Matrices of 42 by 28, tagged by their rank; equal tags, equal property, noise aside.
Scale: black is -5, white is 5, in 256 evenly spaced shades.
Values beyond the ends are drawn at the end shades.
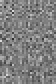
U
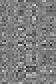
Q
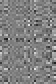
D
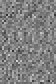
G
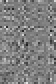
Q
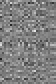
Q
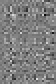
Q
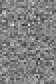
G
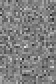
G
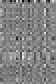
D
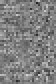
G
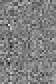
G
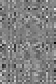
Q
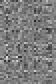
Q
